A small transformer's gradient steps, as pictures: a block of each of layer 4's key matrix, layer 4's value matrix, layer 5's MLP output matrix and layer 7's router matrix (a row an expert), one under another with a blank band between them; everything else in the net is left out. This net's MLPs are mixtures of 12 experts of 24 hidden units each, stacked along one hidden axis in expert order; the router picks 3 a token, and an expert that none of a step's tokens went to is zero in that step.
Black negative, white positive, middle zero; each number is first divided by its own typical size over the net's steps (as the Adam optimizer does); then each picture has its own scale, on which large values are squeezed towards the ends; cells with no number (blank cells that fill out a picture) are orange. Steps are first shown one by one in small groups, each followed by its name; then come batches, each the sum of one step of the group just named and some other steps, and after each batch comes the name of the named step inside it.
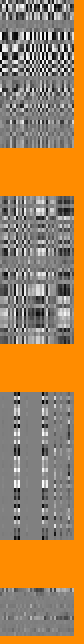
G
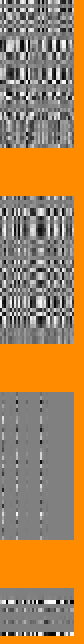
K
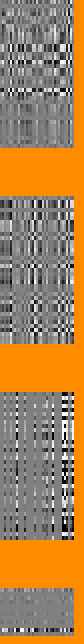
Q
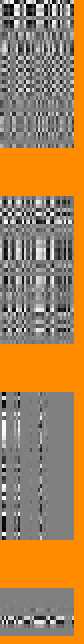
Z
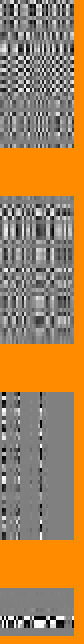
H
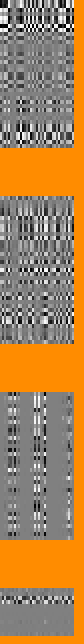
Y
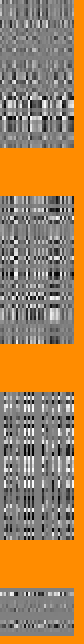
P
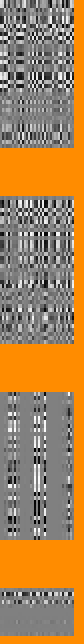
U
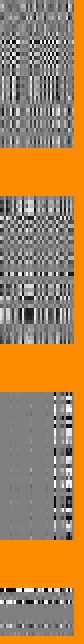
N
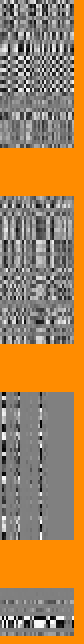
H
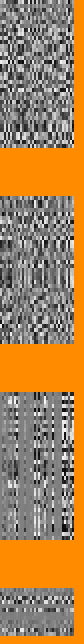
Q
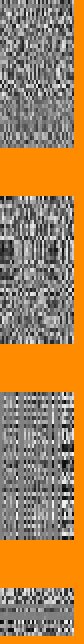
K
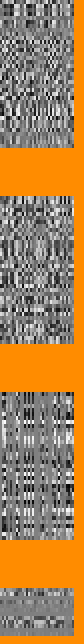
Z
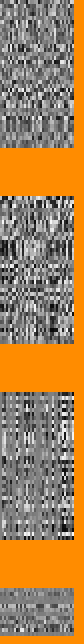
Q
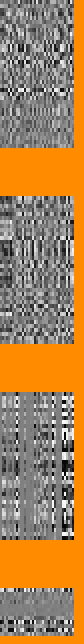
Q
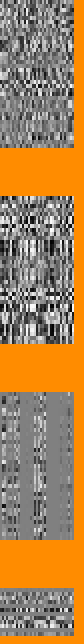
U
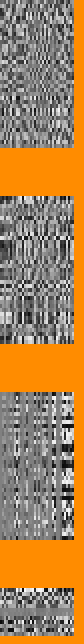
N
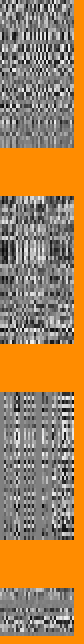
Q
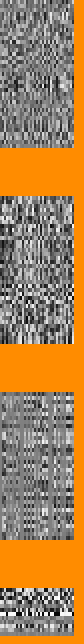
N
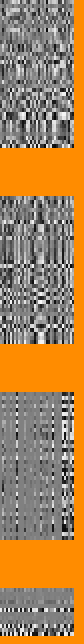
Q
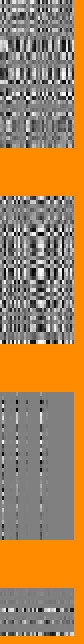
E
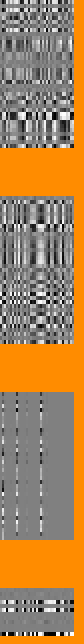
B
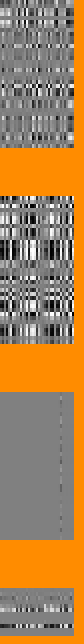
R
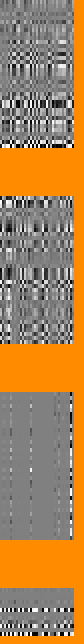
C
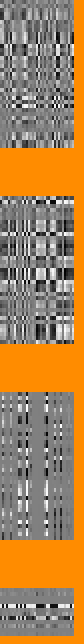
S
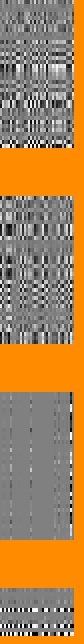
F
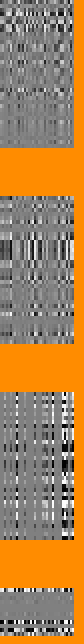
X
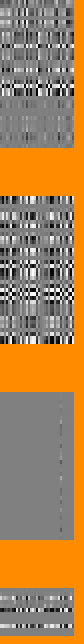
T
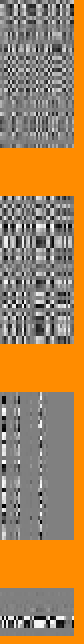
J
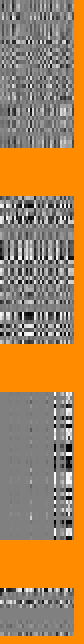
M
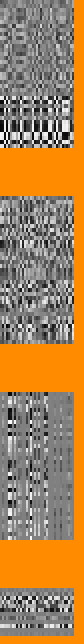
S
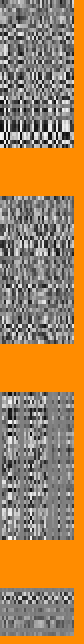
E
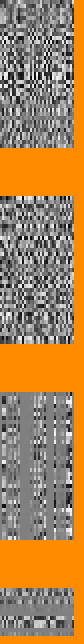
J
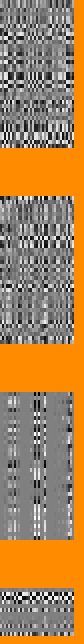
C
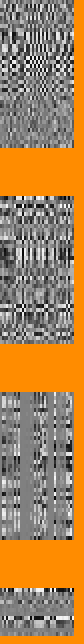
M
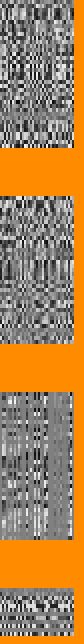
C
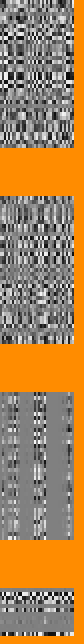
B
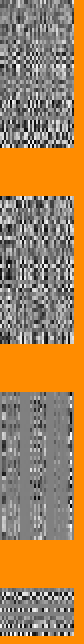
F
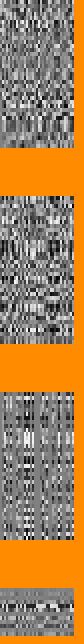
R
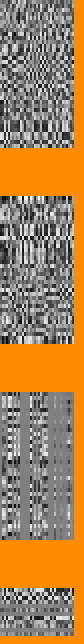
T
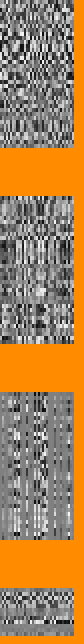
S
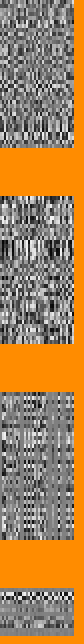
R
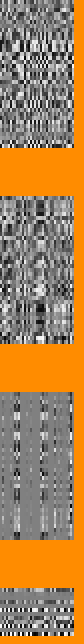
F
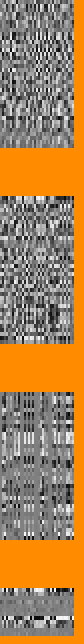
J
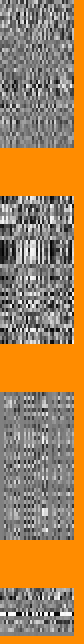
R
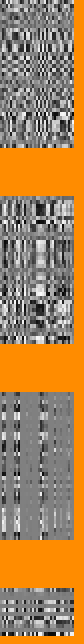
B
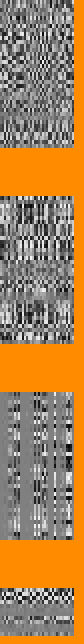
M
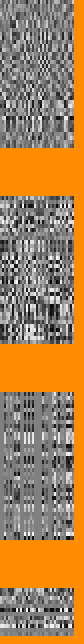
M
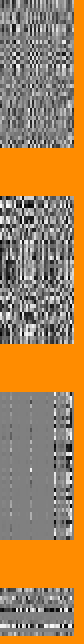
M
